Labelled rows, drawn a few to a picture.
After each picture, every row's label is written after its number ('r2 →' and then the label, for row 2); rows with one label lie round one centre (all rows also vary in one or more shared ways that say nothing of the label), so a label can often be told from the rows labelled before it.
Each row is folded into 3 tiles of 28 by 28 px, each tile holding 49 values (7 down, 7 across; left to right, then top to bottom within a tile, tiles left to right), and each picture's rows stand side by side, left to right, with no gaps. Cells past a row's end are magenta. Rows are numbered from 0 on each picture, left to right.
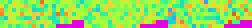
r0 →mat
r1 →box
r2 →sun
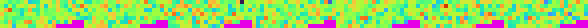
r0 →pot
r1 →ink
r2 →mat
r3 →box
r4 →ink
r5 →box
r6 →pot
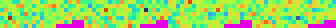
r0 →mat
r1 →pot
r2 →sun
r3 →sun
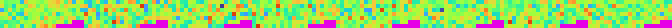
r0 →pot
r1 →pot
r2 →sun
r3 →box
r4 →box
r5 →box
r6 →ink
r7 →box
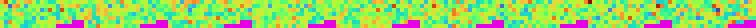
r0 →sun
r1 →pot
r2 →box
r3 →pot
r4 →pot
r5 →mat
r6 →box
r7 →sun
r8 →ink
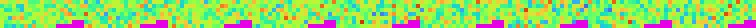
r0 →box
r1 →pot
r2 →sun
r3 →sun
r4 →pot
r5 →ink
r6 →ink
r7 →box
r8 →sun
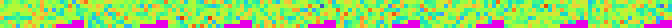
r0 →pot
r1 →sun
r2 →box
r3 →mat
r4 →mat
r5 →pot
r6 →ink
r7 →mat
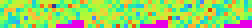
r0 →ink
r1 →ink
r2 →box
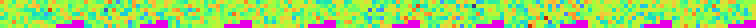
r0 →sun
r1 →box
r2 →mat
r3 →pot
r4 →pot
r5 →mat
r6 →sun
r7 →ink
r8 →ink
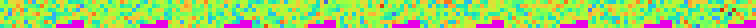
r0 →ink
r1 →mat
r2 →ink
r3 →pot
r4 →box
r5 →pot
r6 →sun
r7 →pot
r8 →sun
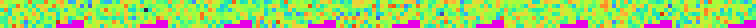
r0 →sun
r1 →pot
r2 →mat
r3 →mat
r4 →box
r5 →sun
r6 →box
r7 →mat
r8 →pot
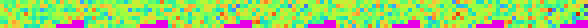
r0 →mat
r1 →mat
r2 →mat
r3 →ink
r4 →ink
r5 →box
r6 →sun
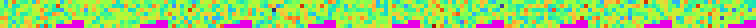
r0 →pot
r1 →ink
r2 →ink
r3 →sun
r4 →box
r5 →ink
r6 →pot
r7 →ink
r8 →box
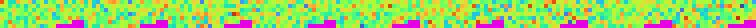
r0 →pot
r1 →pot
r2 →box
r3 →sun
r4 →box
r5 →pot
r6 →ink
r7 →sun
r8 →box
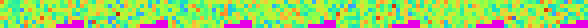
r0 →pot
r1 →pot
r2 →ink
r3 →box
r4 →pot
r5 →box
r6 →pot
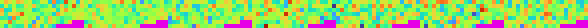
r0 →box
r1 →mat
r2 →mat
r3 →mat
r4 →box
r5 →box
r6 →box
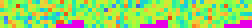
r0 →sun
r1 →mat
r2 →pot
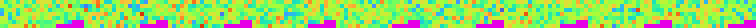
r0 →ink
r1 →mat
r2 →box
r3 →ink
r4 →sun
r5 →mat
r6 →ink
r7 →ink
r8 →pot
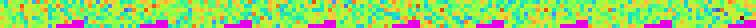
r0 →pot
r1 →sun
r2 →sun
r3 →mat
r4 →pot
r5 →ink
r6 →pot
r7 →ink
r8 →ink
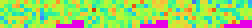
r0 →box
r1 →ink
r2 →mat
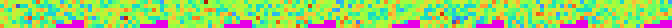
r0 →pot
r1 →sun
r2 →pot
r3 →pot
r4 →ink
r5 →ink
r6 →box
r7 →box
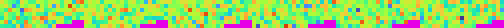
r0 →sun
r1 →sun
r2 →box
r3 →ink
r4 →mat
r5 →mat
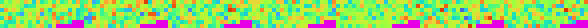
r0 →box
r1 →box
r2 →box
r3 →pot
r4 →box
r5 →ink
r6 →ink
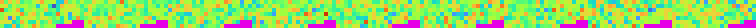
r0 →mat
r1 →box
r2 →ink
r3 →mat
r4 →sun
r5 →pot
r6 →sun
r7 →mat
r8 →sun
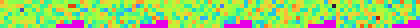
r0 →sun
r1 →ink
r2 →ink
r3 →mat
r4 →box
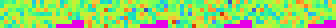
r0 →box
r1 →ink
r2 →mat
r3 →box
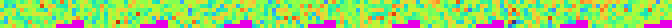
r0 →pot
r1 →sun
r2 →mat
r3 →sun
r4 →mat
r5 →mat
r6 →ink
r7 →sun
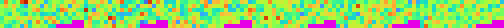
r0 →box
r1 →mat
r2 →ink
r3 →box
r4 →mat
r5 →mat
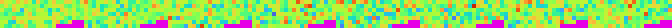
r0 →box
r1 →pot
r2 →box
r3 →box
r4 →pot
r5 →pot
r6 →box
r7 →ink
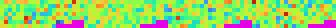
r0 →ink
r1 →mat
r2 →ink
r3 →mat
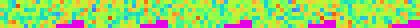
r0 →sun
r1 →sun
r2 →mat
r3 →ink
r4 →sun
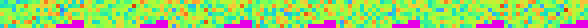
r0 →mat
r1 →ink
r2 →sun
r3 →mat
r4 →pot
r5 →box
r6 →mat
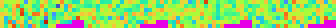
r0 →ink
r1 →mat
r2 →pot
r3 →box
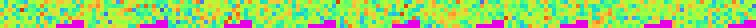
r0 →ink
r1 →box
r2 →box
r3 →box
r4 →sun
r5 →mat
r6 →pot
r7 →sun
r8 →sun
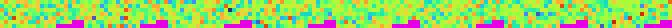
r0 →box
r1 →pot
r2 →mat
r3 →pot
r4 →pot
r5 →pot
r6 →pot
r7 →sun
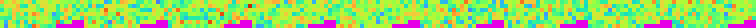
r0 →box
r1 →pot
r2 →pot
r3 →box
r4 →mat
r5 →mat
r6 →box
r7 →mat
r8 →mat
